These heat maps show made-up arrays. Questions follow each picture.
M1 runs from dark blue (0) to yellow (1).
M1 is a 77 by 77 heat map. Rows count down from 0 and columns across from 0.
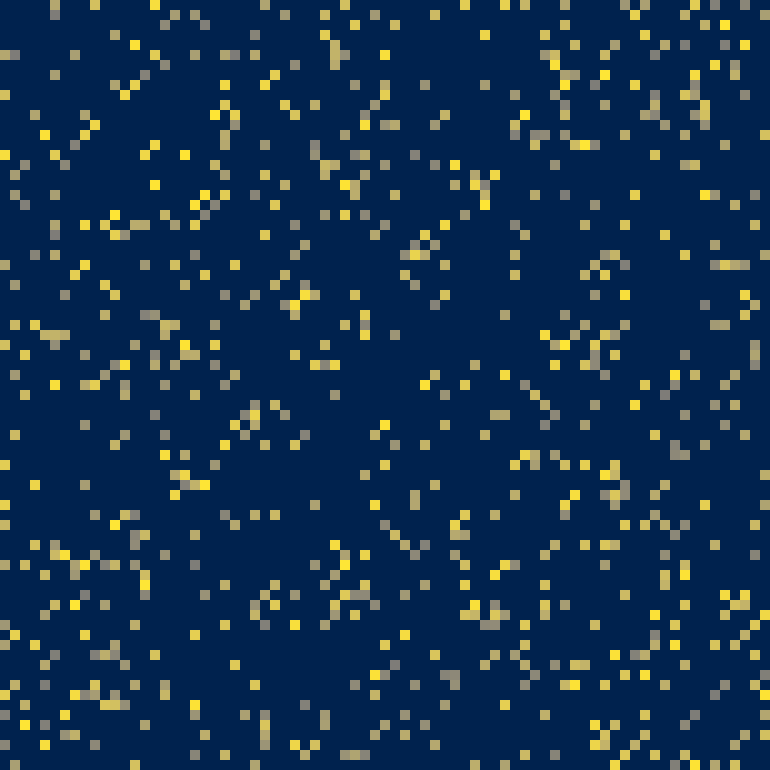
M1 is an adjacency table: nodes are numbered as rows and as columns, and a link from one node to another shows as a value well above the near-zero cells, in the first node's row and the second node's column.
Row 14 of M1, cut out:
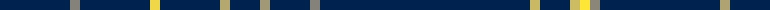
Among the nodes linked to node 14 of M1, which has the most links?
node 22
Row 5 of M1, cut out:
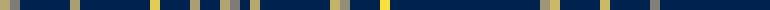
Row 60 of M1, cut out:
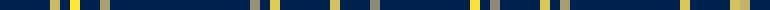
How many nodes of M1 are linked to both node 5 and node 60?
4
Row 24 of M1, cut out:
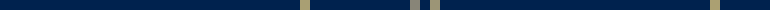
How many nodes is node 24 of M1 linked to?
4
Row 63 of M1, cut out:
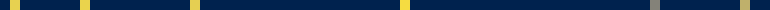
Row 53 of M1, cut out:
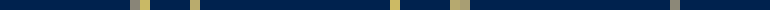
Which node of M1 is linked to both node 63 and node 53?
node 19
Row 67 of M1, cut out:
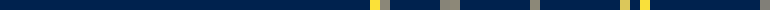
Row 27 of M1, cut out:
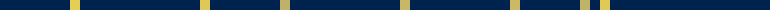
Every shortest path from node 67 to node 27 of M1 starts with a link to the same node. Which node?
node 37
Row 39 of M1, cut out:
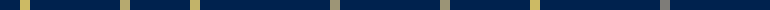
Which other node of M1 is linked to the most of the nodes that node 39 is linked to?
node 70
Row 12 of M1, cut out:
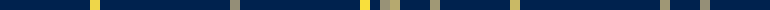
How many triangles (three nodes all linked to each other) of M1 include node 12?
4
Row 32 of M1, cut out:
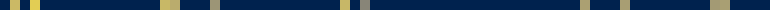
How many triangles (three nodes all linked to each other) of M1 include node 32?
6
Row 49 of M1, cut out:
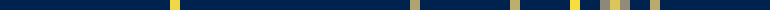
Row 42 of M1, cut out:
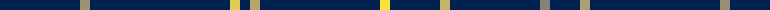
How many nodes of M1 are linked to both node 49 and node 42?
0
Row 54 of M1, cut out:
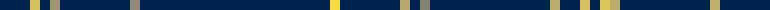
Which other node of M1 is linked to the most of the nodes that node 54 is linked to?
node 25
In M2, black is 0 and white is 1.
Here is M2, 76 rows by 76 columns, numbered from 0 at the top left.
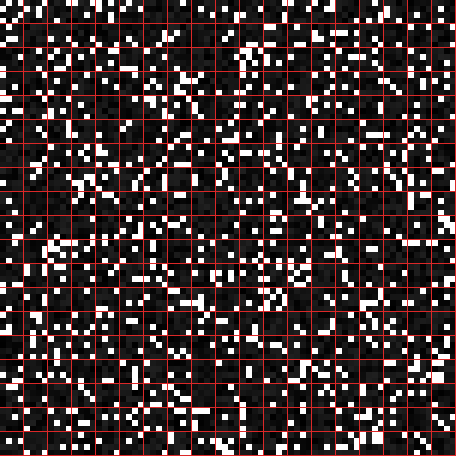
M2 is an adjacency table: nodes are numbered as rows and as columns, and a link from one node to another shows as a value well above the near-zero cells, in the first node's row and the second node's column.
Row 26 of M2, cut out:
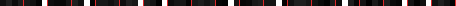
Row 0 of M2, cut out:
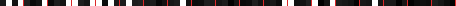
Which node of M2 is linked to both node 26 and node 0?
node 7
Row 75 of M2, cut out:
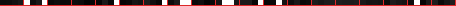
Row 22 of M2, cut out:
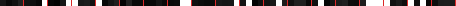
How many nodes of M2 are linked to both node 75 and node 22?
4
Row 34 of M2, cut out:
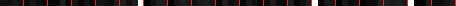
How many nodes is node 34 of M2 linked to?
3
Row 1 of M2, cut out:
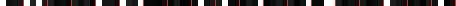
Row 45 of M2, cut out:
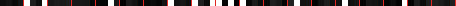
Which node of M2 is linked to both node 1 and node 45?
node 4
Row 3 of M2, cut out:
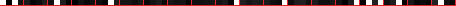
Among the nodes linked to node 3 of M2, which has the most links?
node 63
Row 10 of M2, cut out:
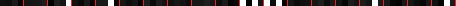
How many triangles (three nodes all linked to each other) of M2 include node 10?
3
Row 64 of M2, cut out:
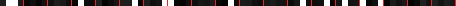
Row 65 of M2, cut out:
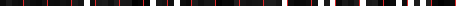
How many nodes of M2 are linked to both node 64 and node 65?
1
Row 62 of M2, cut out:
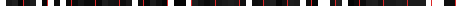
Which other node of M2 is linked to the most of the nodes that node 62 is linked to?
node 11
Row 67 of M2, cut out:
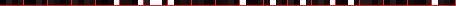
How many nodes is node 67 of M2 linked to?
11
